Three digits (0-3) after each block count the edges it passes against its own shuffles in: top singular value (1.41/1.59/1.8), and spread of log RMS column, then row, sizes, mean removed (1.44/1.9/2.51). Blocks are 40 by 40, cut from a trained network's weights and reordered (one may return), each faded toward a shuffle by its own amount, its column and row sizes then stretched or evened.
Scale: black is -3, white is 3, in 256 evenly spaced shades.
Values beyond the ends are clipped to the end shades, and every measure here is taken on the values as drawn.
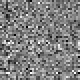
0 1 1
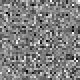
0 1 2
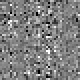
0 3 1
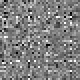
1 2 2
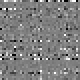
2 2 3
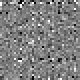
1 2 1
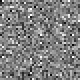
1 2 0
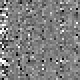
1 3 0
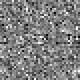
0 0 0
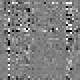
1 3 2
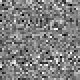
0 0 2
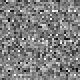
0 0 2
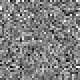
2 1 1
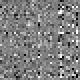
1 3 2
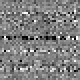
3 0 3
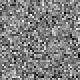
1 0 0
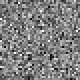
1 1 0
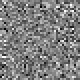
2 1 1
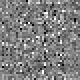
0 2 0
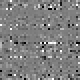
0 2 3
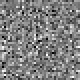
1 2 1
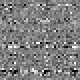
2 1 3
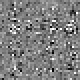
1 2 2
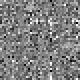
0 2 1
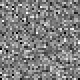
0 1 0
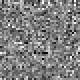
1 1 1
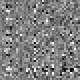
3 3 1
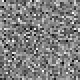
1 0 0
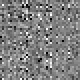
1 3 1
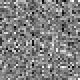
1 2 1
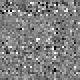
0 1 2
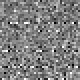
1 0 2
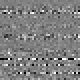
3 0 3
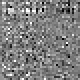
2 2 1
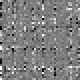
0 3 2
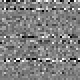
3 0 3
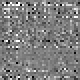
1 2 3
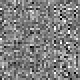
3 3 0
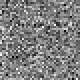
0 0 0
